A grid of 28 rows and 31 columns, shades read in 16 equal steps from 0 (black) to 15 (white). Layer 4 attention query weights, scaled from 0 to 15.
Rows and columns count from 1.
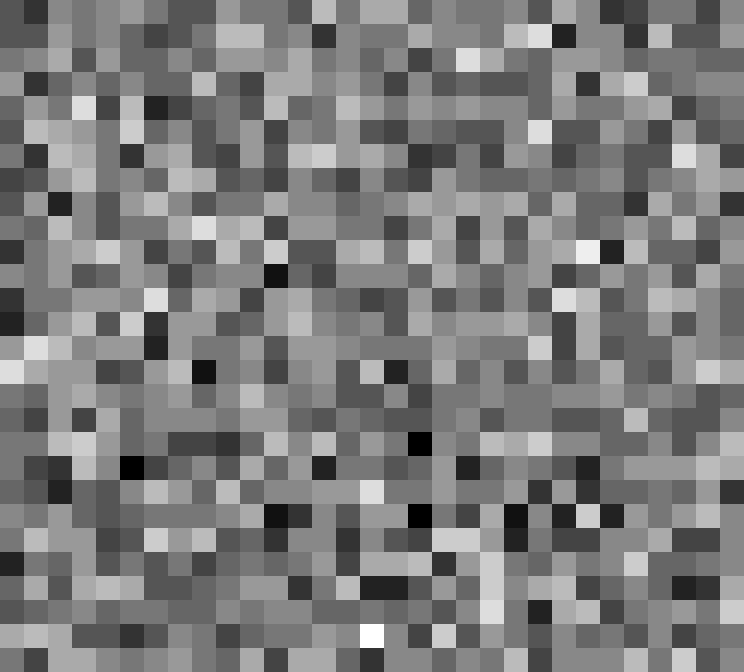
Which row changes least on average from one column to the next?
17
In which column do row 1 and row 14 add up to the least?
1
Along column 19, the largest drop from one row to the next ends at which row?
24
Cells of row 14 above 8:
13
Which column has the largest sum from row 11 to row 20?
4
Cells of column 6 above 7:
13
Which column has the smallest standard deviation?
28
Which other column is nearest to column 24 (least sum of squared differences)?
12
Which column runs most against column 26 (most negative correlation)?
25
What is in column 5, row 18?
10
